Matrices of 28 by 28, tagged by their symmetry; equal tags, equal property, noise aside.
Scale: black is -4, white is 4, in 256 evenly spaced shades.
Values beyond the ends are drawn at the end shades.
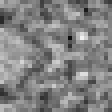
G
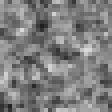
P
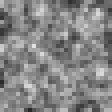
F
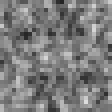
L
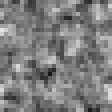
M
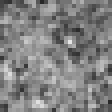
F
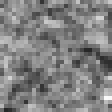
P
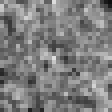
F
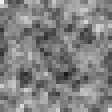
L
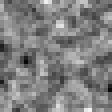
M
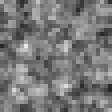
F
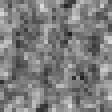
L
